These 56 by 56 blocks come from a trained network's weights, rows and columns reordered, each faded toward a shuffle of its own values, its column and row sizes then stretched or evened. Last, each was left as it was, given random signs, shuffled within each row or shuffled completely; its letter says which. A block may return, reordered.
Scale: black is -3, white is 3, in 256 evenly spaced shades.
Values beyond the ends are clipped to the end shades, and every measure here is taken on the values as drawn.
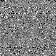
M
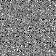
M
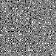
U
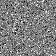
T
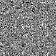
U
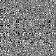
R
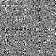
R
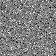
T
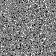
T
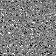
M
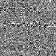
R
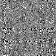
U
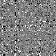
R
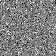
T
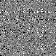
U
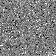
T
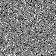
T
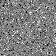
T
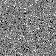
T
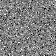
T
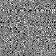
R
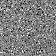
M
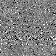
M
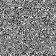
M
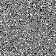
M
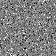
T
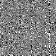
U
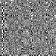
R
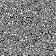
M
